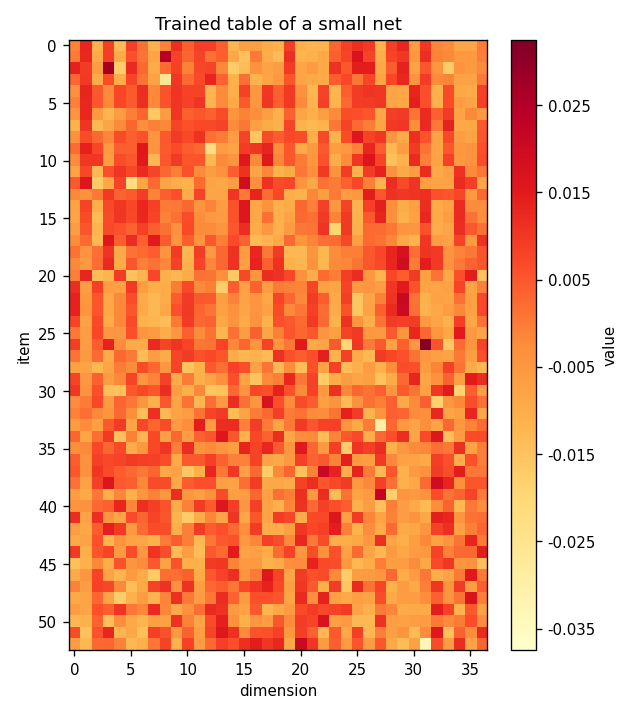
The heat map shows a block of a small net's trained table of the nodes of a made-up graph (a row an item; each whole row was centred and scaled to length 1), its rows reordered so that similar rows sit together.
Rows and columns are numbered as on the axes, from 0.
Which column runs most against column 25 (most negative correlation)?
21
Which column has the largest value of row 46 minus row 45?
17
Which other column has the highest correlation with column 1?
26
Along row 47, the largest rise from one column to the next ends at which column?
25
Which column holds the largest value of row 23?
29
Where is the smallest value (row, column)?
52, 31
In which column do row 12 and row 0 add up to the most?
1
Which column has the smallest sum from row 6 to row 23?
23
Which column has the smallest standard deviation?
36
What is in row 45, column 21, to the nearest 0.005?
0.015
